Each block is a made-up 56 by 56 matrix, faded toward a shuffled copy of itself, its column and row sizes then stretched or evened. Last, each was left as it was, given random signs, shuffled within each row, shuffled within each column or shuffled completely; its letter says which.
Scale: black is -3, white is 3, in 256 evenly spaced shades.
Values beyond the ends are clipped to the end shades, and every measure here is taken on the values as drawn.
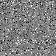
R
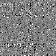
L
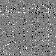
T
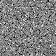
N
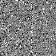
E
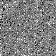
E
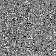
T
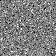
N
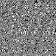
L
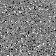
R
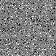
R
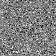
R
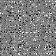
L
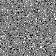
R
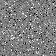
N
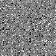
T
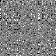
L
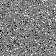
N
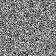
N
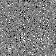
E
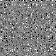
L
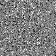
E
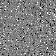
E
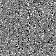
E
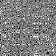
L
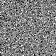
N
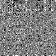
L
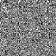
L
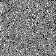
E
